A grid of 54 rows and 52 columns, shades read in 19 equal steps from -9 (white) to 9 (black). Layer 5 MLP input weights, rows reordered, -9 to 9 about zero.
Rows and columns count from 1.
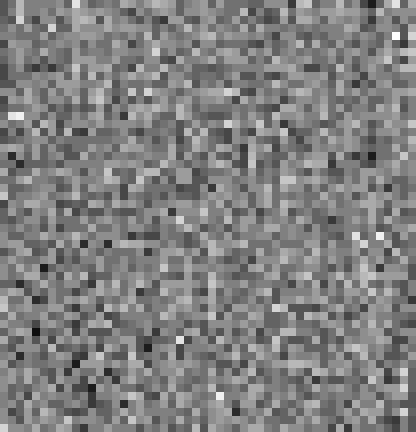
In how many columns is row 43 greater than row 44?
24
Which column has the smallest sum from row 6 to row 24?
52
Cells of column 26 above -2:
44
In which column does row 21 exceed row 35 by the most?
47
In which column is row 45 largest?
3
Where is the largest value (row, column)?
42, 5
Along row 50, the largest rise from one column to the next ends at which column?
29
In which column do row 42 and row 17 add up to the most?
10
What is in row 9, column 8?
2
